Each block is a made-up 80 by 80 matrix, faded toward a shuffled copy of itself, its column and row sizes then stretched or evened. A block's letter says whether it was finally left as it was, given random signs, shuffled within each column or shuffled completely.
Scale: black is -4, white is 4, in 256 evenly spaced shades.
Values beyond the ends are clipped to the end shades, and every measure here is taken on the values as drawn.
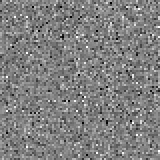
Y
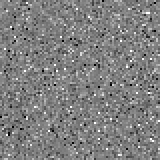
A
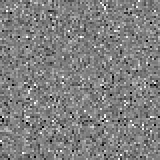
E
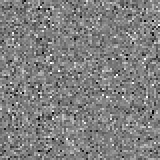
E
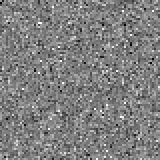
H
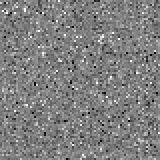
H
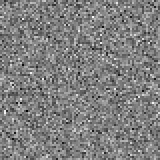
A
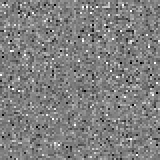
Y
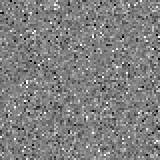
H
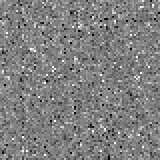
H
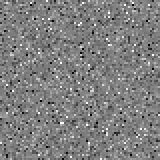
A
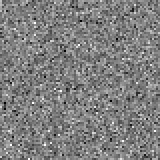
A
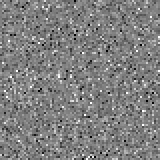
A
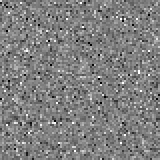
E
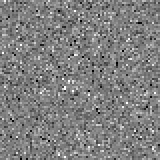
A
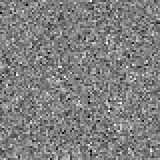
H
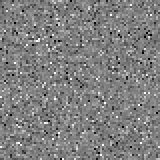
A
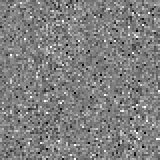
H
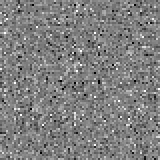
Y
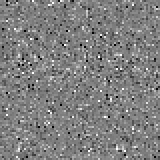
E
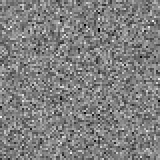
H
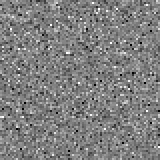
A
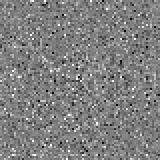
E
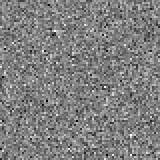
H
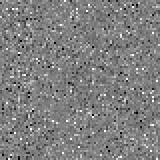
H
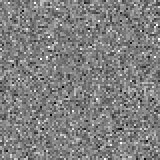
A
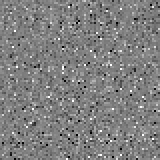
E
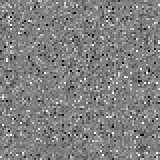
Y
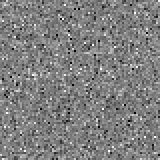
A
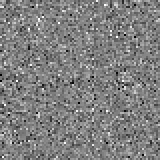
E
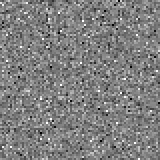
H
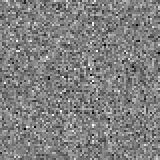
Y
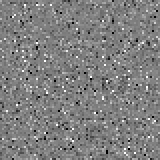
E
